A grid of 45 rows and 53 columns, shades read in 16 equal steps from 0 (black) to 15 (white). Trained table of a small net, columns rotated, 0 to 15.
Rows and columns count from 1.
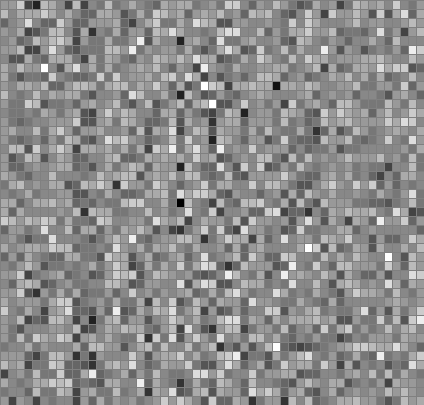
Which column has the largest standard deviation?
23
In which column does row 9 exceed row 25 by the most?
24
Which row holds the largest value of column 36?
31
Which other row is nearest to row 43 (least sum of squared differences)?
5
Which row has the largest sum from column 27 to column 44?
4
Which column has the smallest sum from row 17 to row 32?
10
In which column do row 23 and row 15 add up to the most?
18
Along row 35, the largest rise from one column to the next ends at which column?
15
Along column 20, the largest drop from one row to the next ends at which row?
26
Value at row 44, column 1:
7
